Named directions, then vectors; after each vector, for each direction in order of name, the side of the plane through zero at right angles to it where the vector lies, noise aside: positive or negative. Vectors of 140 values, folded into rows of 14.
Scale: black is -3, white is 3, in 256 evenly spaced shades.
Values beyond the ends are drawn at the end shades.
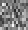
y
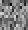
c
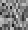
negative, negative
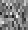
negative, negative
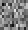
positive, negative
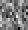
negative, negative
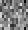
positive, negative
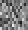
positive, positive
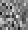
negative, negative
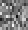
positive, positive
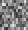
negative, positive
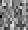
negative, positive
